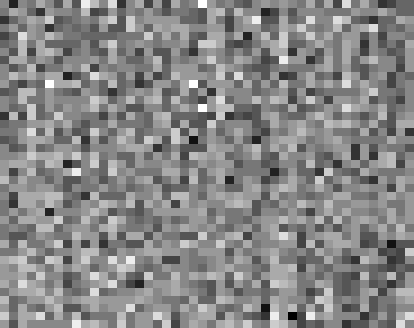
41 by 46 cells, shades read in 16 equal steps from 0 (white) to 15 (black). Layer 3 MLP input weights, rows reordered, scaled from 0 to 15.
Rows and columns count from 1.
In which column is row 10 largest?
8
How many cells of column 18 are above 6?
20
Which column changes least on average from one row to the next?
14
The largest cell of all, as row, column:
40, 33
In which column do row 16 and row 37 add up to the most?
43
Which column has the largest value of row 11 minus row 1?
23
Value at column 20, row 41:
11
